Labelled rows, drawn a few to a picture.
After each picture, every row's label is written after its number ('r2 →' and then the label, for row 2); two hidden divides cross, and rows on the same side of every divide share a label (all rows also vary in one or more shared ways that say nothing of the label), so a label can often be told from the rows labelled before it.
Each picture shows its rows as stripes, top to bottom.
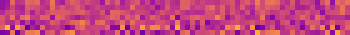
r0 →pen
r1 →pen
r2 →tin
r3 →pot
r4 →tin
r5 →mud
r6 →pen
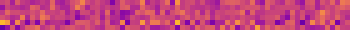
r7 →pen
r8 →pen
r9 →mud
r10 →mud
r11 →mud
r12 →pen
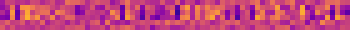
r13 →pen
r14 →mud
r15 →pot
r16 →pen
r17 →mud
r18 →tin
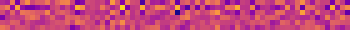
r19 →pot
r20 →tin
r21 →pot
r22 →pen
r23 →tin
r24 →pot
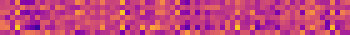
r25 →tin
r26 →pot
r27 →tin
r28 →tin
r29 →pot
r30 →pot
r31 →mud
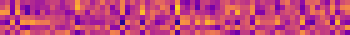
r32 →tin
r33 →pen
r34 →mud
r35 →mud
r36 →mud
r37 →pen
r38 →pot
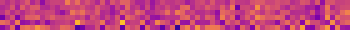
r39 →tin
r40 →pen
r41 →pen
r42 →pen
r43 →tin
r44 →mud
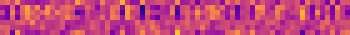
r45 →tin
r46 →tin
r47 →pot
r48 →tin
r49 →mud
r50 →mud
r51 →pen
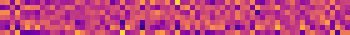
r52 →mud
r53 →pen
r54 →pot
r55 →mud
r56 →mud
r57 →tin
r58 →tin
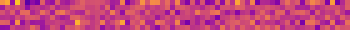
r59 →pot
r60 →pen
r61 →pot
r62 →pen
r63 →tin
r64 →pen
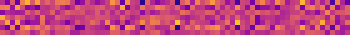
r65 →pot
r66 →pot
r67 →pen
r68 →pot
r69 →mud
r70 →pot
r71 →pot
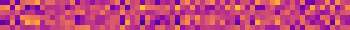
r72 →pen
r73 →mud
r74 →tin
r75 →mud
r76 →pen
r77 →tin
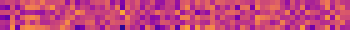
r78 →mud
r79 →pen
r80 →tin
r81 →pen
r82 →tin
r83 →mud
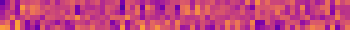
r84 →pen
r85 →mud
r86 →mud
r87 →tin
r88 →mud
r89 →pot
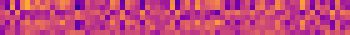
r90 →pot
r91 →pot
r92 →pen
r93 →tin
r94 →pot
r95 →mud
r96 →pen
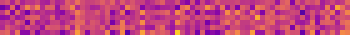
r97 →tin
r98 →pen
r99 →pen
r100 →pen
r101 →pen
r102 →tin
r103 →pen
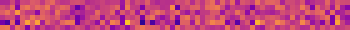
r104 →pen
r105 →pot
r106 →pot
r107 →mud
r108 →tin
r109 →mud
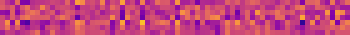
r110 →tin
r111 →pot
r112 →pen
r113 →pot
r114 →pen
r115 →pen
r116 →pen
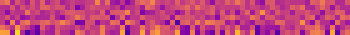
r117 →mud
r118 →mud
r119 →tin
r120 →pen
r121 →pot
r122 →pot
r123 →pot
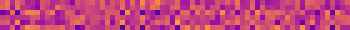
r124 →pot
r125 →pot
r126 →pen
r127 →pen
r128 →pen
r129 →mud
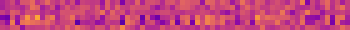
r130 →mud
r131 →pen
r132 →tin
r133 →pen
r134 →mud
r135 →tin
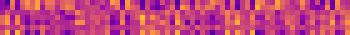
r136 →tin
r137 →pen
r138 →pen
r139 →mud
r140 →pen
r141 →mud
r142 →mud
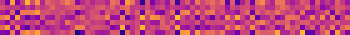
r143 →tin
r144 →tin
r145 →mud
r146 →mud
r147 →tin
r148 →pen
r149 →mud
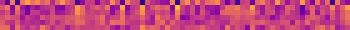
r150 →pot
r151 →pen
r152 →pen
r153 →tin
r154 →tin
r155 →mud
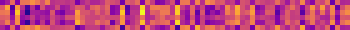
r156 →mud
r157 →mud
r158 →pen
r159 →tin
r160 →pen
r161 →mud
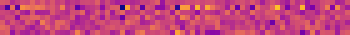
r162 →mud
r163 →mud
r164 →pen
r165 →mud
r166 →pot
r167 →pot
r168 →pen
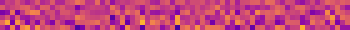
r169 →pen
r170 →pot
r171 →pen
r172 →pen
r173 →mud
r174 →pot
